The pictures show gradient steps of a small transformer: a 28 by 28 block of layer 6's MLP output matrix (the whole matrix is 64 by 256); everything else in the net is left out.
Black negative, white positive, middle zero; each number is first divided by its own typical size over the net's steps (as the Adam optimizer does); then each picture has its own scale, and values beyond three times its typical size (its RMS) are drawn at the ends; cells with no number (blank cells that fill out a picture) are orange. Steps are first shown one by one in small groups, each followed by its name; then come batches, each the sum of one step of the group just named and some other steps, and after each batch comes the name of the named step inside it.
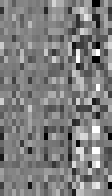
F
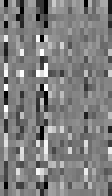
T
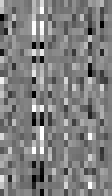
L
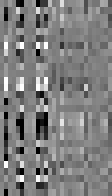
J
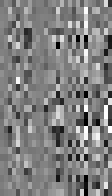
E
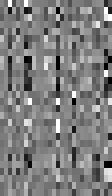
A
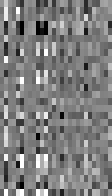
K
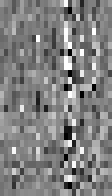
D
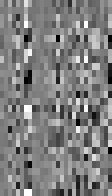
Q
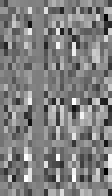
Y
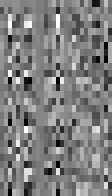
F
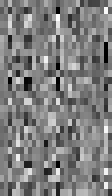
A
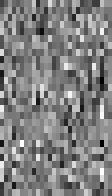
D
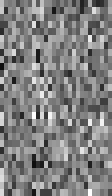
Y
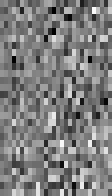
Y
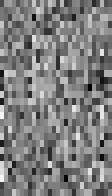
A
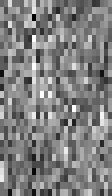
A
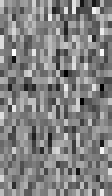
A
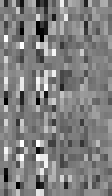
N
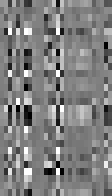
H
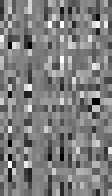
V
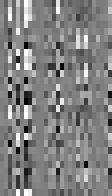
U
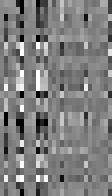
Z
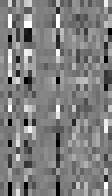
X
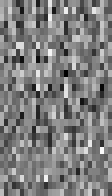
Z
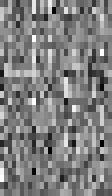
H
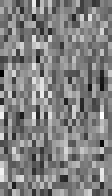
Z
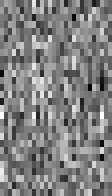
Z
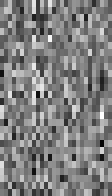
Z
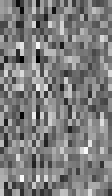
Z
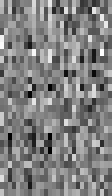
V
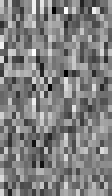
X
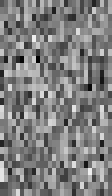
U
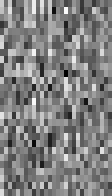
U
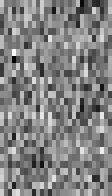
U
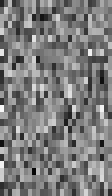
X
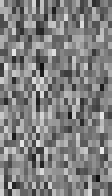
N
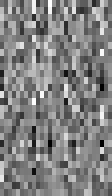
N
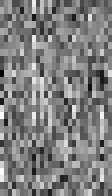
Z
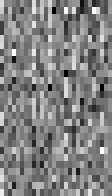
H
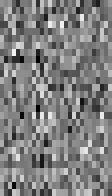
V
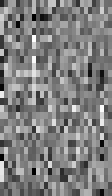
H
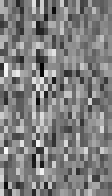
N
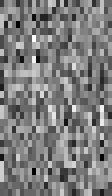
H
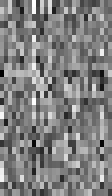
Z
